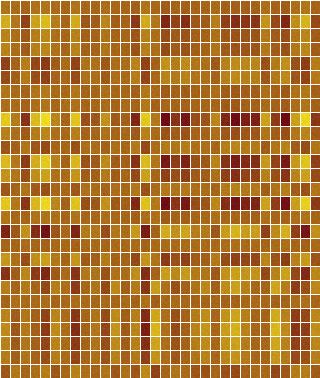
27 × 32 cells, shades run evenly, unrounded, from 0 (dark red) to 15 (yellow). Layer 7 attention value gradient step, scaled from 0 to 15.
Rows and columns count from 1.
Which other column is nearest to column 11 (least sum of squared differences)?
30
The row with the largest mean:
24
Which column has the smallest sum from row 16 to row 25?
15
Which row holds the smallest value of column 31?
17
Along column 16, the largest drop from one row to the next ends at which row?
27
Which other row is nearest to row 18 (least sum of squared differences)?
22
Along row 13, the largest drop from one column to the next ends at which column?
32
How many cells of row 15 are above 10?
8
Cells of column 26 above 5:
21
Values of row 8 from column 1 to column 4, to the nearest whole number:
7 7 6 7
